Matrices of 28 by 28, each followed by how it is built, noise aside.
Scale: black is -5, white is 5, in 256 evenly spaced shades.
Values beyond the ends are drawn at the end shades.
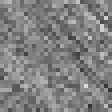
Toeplitz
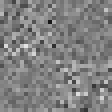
block diagonal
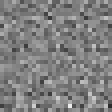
repeating columns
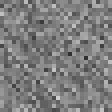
Toeplitz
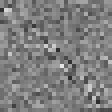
banded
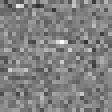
uneven rows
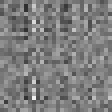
low rank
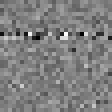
uneven rows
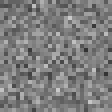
repeating columns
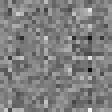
low rank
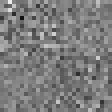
block diagonal
